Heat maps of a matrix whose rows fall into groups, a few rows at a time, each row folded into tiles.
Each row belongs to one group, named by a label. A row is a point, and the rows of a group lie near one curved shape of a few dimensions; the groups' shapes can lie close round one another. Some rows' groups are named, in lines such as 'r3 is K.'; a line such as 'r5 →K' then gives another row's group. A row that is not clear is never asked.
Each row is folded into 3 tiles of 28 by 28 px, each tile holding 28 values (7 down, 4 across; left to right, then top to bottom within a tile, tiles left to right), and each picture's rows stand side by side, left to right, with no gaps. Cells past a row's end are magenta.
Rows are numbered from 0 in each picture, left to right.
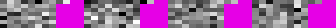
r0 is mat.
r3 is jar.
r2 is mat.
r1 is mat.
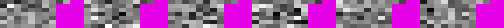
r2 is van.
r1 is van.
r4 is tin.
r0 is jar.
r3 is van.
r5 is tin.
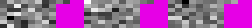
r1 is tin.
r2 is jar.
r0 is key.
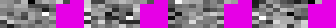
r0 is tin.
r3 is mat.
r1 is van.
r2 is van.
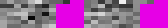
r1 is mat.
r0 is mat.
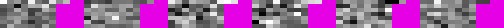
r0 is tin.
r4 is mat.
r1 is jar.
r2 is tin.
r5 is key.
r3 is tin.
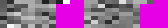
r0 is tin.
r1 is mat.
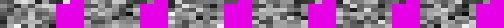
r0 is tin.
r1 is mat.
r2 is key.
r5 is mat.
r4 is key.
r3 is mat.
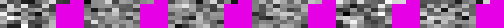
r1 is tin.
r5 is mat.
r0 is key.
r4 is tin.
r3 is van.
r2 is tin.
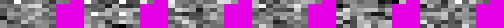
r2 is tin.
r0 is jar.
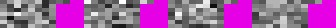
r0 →key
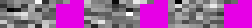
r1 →tin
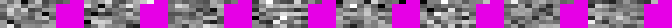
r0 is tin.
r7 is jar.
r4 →tin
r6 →mat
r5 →tin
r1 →tin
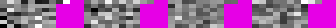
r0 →mat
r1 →tin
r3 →tin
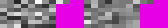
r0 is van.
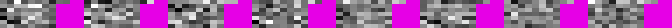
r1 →jar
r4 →van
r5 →jar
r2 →tin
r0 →jar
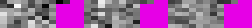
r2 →tin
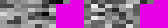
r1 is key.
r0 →mat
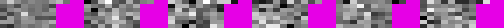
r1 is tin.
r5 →mat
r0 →van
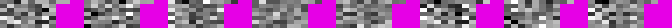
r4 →van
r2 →van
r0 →jar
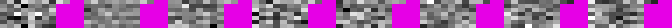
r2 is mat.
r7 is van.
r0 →van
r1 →van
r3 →van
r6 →key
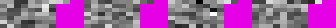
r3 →tin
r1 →key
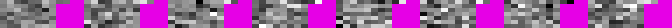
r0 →van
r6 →key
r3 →tin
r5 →jar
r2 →tin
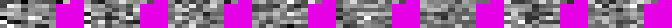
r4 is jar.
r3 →van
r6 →van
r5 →tin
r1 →van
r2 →key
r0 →jar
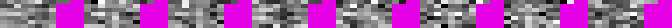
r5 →van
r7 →mat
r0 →mat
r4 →tin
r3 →van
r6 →mat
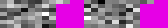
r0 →mat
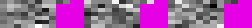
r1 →tin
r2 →key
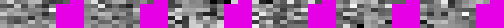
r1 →mat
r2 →mat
